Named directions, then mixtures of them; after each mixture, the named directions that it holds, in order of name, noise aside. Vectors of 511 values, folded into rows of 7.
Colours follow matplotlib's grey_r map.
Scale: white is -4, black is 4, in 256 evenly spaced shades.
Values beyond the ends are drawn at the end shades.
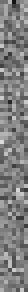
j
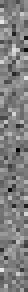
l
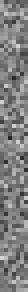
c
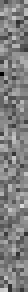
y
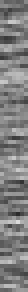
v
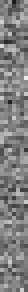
j, l, v.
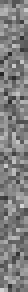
c, j, y.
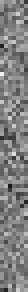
c, j, y.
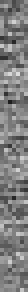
j, v.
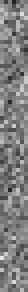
c, j, l.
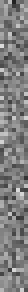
j.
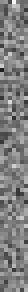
j.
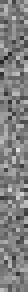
j, l, y.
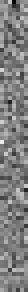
j.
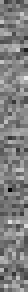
c, l, v.
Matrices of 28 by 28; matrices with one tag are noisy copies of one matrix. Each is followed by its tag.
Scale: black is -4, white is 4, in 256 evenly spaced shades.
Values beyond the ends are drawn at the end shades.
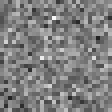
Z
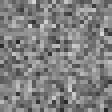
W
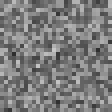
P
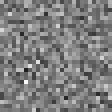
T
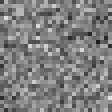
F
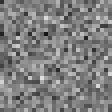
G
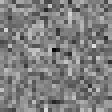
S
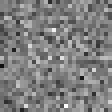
F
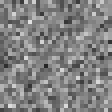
G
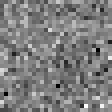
P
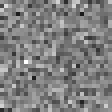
P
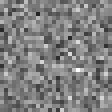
F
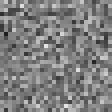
F
